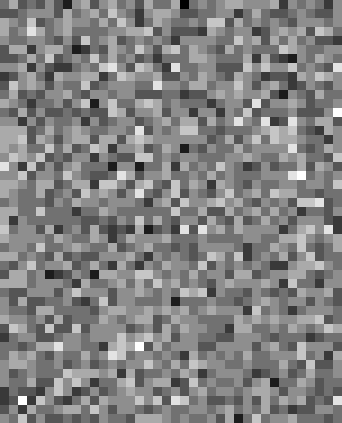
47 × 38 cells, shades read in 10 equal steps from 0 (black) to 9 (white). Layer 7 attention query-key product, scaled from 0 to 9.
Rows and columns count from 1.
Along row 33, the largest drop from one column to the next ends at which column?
24
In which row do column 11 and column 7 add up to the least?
31
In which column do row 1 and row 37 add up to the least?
8
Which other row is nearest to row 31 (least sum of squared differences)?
18
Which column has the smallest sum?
11
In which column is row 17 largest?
33
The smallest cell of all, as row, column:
1, 21
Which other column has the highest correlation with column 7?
15
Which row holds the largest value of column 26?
22
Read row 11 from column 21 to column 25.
2 3 3 5 6
